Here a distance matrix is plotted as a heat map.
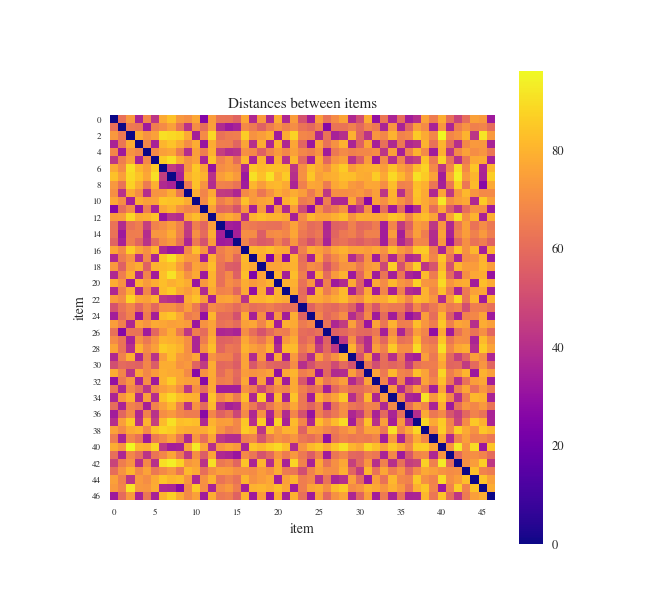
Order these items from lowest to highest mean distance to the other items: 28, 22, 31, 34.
34, 31, 28, 22
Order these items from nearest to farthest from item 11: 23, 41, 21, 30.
21, 30, 23, 41
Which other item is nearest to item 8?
45
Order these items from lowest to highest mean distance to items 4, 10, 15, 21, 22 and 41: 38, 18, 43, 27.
27, 18, 43, 38
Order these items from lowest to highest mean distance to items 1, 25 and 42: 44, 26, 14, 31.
26, 14, 31, 44
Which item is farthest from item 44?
40
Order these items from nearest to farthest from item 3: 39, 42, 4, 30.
42, 30, 39, 4
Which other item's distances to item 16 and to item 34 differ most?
7
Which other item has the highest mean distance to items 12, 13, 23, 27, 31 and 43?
37
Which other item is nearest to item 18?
38
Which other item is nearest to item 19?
17
